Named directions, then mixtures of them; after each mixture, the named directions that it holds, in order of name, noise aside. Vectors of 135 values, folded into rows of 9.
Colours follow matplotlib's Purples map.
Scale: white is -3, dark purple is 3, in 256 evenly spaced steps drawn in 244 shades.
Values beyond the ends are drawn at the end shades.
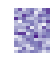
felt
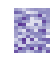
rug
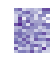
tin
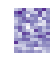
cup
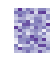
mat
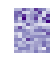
cup, tin.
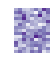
cup, felt, rug.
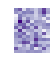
mat, tin.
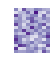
felt, mat, rug.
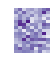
mat, rug, tin.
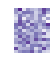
mat, tin.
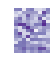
cup, rug, tin.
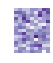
cup, felt, rug.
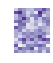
cup, mat, rug.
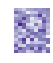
rug.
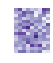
felt, mat, tin.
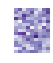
felt.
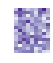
cup, mat, tin.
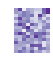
felt, rug, tin.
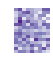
tin.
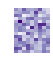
felt.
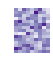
felt.
